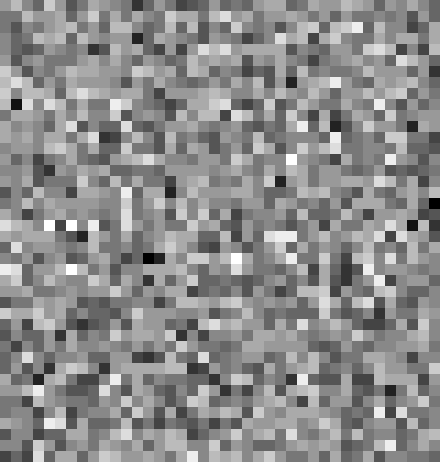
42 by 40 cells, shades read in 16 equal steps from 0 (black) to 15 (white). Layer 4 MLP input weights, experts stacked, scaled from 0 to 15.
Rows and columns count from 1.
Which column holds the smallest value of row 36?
36
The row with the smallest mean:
35
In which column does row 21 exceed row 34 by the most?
5
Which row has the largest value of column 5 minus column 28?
21
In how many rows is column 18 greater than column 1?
18
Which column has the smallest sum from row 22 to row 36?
8
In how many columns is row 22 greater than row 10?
19
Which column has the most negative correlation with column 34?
32
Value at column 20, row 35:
3
